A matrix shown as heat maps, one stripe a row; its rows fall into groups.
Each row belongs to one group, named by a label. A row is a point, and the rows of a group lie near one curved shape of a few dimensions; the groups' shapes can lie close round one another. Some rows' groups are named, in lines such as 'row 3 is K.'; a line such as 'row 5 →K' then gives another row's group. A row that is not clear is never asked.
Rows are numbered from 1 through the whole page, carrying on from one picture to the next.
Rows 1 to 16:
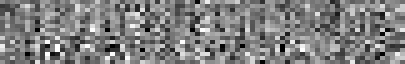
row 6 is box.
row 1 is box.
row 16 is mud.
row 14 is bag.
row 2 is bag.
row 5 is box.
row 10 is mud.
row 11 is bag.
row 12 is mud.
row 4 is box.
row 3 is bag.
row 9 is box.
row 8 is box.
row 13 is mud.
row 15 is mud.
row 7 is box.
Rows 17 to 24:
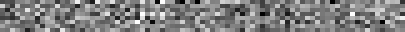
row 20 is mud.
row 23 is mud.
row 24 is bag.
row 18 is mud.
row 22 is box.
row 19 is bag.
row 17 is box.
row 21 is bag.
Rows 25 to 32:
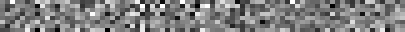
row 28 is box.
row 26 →box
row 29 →bag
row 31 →bag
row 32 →box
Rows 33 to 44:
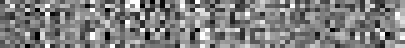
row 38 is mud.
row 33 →box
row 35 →box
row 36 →bag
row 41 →box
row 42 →box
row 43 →box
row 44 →bag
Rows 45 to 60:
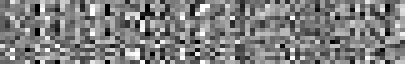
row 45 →bag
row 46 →box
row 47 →box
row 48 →box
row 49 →bag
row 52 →box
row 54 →bag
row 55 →box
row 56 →mud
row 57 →bag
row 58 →box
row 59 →bag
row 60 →box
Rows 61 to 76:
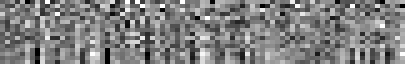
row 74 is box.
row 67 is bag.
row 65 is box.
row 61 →bag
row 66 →bag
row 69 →box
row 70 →bag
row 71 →box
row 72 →bag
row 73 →box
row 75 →box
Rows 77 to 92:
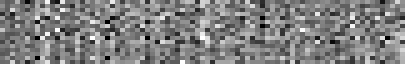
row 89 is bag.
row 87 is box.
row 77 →bag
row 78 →mud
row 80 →box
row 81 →mud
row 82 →box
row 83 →mud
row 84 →mud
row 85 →bag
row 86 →box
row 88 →bag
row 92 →bag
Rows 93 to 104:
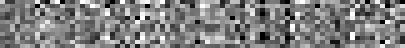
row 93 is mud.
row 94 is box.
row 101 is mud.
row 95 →mud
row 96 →mud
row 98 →box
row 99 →bag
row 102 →mud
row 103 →box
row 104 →bag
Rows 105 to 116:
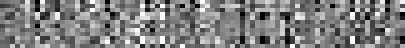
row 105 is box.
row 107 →box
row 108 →mud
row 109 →mud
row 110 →box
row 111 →box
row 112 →box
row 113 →box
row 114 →mud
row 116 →bag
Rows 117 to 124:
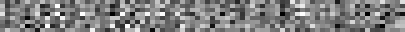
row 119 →mud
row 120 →mud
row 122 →bag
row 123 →bag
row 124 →box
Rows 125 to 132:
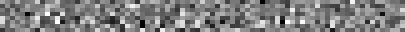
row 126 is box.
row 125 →mud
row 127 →bag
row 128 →bag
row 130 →mud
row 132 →box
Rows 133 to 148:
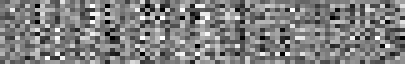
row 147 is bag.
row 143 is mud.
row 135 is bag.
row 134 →box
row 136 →box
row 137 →box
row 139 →bag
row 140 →mud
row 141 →box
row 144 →box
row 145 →mud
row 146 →mud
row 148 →box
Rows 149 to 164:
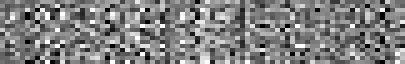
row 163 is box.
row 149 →box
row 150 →mud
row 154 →box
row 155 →mud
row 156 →mud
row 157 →box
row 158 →box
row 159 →bag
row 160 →mud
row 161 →mud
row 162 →bag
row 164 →bag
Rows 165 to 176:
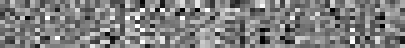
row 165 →mud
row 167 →box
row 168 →box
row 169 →bag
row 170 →mud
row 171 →box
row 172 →mud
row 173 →box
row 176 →box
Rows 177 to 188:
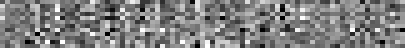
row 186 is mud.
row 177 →box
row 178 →mud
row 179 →mud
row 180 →mud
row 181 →mud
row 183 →mud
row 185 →box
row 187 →bag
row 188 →box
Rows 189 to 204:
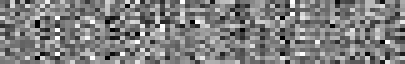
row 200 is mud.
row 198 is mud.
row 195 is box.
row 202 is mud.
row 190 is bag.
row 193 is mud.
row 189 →bag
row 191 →mud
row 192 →bag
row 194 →box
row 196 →mud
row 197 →bag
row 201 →bag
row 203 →box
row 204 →box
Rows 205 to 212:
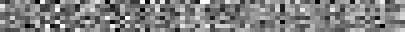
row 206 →mud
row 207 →mud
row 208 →bag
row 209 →mud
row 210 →mud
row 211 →bag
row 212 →bag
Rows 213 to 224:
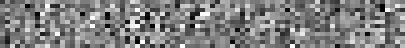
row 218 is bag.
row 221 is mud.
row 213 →box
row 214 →bag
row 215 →box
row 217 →box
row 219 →box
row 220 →bag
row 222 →bag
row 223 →bag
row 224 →bag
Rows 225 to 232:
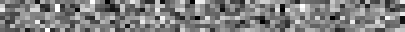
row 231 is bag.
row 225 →box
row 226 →mud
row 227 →mud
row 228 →bag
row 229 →box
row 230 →mud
